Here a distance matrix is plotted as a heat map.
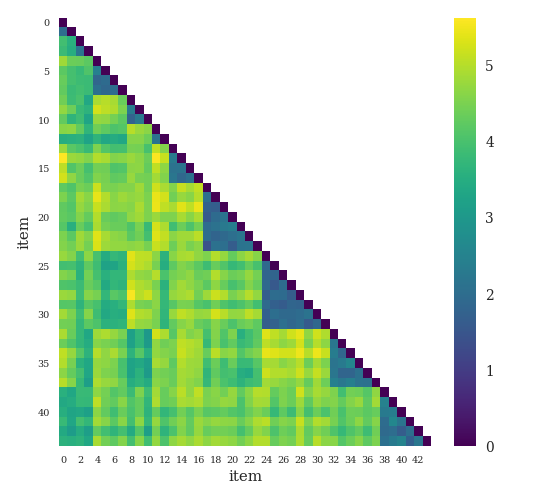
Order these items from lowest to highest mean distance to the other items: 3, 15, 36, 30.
3, 36, 30, 15
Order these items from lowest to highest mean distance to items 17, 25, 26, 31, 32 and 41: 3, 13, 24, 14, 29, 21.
29, 24, 21, 3, 13, 14
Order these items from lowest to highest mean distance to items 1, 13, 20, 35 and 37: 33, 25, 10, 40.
33, 10, 40, 25
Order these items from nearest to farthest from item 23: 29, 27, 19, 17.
17, 19, 29, 27
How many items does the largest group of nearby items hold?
8
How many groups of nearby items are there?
10
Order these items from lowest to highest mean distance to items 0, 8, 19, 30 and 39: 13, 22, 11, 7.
22, 7, 13, 11
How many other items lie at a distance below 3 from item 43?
5
